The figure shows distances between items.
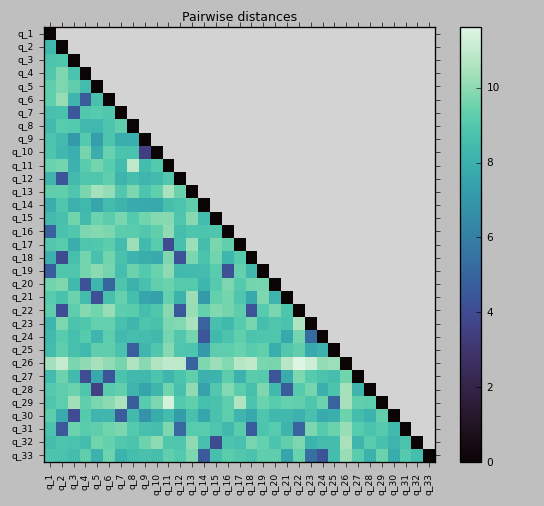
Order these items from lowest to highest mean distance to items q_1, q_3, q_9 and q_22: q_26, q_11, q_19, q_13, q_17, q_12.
q_12, q_19, q_17, q_11, q_13, q_26
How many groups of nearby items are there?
11
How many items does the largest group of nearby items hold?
5
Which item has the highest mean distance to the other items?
q_26
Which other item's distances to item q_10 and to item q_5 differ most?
q_28
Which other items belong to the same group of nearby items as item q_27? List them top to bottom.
q_4, q_6, q_20
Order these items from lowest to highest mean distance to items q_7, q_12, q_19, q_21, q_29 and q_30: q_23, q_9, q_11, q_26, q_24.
q_9, q_24, q_23, q_11, q_26
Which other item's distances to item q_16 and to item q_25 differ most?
q_19
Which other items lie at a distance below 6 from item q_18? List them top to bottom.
q_2, q_12, q_22, q_31
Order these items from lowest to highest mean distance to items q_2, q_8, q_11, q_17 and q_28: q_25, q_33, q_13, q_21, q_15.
q_21, q_25, q_33, q_15, q_13
